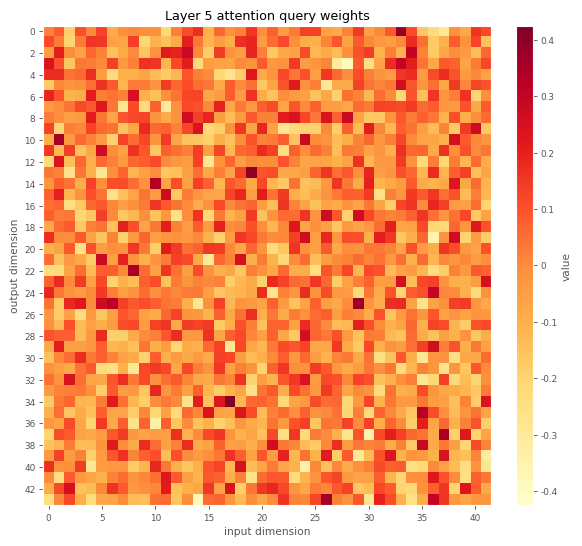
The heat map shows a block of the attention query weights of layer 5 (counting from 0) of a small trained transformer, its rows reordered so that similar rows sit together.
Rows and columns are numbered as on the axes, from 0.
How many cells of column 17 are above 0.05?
10
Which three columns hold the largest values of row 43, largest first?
26, 36, 31
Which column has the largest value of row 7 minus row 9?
16
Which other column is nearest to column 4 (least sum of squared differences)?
34
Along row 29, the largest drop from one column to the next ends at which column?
17
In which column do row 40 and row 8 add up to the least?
39
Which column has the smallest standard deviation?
25
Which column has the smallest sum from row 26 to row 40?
38
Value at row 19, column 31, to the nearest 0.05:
0.2
